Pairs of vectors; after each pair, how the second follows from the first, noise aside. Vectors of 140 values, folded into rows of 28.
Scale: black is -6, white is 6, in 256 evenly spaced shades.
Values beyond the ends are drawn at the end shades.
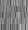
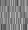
sign-scrambled.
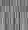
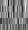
reversed, scaled up.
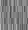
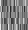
scaled up.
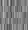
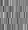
sign-scrambled.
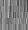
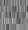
shuffled.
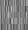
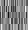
negated, scaled up.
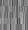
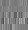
wrapped around, negated, partly zeroed.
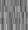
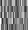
reversed, scaled up.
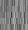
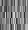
scaled up.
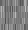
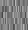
shuffled.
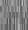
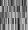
negated, scaled up.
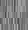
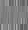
wrapped around, negated, partly zeroed.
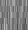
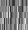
negated, scaled up.
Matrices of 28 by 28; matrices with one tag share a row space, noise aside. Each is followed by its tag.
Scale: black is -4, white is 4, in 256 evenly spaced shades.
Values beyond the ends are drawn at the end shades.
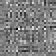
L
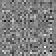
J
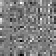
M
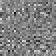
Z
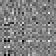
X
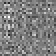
X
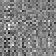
X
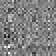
X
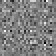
J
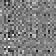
X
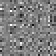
M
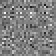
J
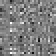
M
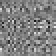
Z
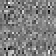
X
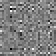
M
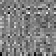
Z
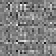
L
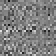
X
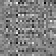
L
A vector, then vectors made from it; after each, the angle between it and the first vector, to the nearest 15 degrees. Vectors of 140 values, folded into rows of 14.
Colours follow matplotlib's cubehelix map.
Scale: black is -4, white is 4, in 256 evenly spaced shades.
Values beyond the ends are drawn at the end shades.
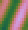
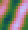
15 degrees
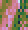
135 degrees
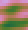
75 degrees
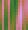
45 degrees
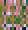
105 degrees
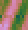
165 degrees
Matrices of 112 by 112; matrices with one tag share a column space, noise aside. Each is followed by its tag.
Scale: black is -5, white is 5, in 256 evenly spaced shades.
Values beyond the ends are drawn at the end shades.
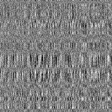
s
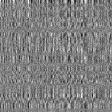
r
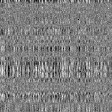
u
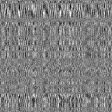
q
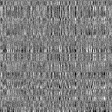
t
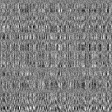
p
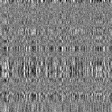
u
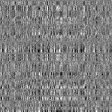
t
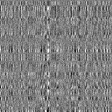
t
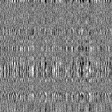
u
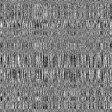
s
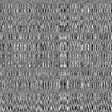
p
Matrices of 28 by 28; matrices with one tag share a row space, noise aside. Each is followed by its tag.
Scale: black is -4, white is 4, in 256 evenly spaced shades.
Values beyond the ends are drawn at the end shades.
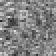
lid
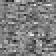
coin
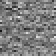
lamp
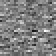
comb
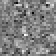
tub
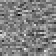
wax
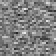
tub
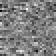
lid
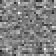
lamp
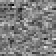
wax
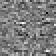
tub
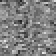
tub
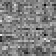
lamp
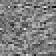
wax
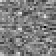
wax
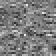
wax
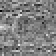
lamp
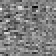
lid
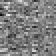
lid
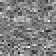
comb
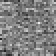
lamp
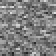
wax
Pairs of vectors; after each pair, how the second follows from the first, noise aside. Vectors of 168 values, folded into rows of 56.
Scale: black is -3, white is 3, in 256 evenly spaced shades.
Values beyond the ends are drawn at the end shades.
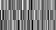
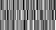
reversed.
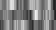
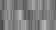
reversed, shrunk.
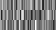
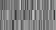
reversed, shrunk.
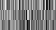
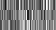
negated.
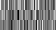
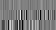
wrapped around, negated, partly zeroed.
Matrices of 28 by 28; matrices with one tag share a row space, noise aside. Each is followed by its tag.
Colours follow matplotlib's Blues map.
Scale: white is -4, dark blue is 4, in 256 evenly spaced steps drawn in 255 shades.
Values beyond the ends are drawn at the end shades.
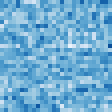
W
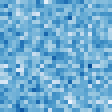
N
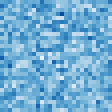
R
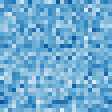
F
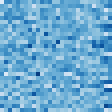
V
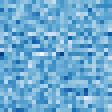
W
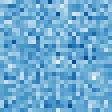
F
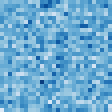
R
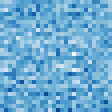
F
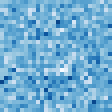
F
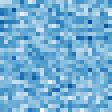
W
